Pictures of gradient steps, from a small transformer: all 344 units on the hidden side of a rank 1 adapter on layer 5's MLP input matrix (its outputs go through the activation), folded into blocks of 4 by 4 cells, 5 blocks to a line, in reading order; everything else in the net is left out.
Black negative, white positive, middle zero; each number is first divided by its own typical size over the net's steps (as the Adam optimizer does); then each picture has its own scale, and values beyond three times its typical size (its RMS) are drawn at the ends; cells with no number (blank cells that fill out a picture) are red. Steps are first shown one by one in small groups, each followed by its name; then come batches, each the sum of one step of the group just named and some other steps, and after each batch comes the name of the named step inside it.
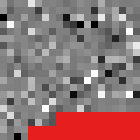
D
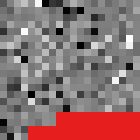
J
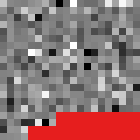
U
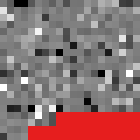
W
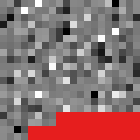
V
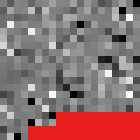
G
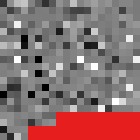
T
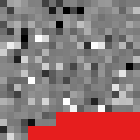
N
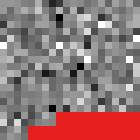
N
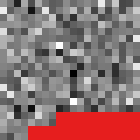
W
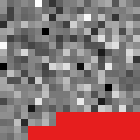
V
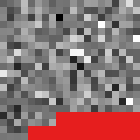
V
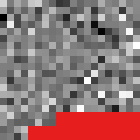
D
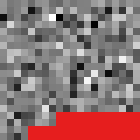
D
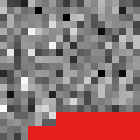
W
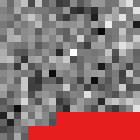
J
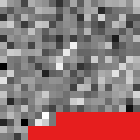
U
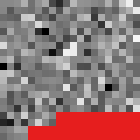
U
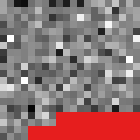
W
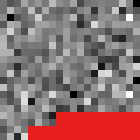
G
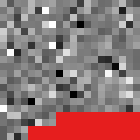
G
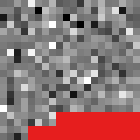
D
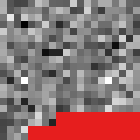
W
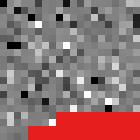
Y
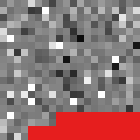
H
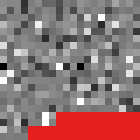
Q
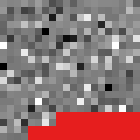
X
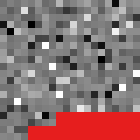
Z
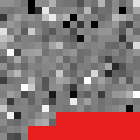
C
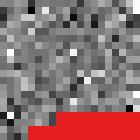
C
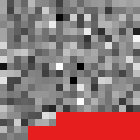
Q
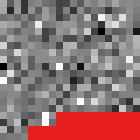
Q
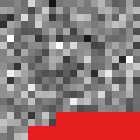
H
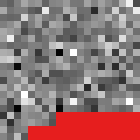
H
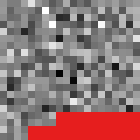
H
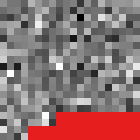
Q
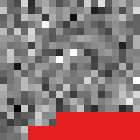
C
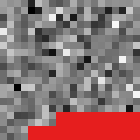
C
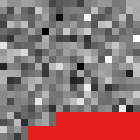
X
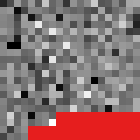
Y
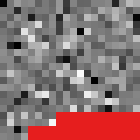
Y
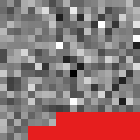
H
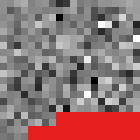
Y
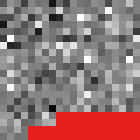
Y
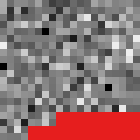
X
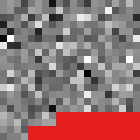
Y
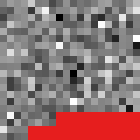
H
